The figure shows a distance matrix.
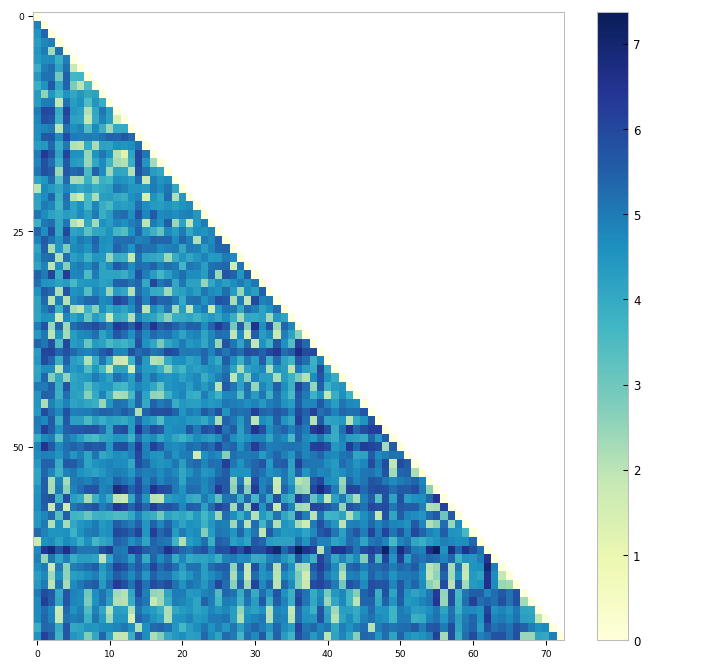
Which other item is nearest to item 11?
12
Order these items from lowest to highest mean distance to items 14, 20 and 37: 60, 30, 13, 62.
13, 60, 30, 62
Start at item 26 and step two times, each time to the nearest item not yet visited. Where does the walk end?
51
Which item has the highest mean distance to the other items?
62
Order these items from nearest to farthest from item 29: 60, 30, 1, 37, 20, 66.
37, 66, 20, 60, 1, 30
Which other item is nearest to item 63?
9
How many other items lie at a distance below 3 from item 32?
9
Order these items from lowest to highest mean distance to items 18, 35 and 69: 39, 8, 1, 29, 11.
11, 29, 8, 1, 39
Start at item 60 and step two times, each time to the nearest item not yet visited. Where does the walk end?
23
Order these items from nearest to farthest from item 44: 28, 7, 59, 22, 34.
7, 28, 22, 34, 59
